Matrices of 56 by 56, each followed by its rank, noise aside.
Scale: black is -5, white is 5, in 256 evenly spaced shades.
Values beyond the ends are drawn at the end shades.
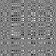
two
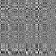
two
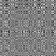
three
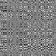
three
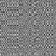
three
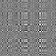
one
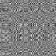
three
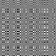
one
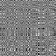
three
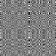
two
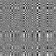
one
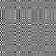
one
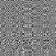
four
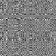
four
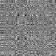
four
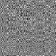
four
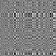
one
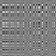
one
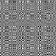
two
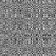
four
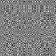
three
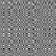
two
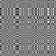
one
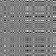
one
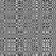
two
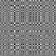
one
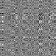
four
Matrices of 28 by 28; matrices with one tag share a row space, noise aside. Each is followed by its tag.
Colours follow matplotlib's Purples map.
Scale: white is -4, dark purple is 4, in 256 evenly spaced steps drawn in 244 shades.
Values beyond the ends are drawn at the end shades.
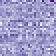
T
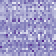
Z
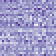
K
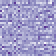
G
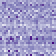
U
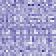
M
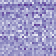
K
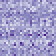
M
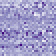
K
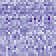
Z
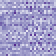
Z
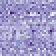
M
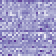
G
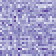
G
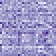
G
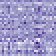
K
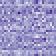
K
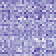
K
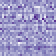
K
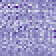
U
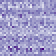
U
